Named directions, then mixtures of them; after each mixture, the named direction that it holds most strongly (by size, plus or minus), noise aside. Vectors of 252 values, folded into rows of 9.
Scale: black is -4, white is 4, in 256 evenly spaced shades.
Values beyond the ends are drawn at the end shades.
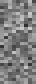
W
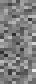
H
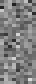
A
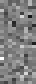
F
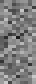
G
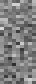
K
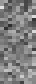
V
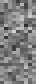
W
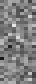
F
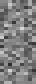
H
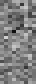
W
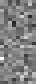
F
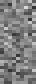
H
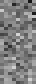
A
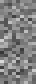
H
